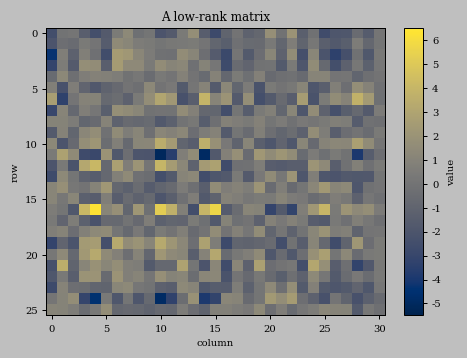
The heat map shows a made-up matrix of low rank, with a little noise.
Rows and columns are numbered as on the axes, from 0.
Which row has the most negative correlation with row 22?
15
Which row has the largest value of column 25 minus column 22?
16
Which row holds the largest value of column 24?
21
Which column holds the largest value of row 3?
6
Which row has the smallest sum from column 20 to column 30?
2
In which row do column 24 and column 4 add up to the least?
24
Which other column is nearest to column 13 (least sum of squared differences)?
20
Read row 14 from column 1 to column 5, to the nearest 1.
2 0 0 1 2
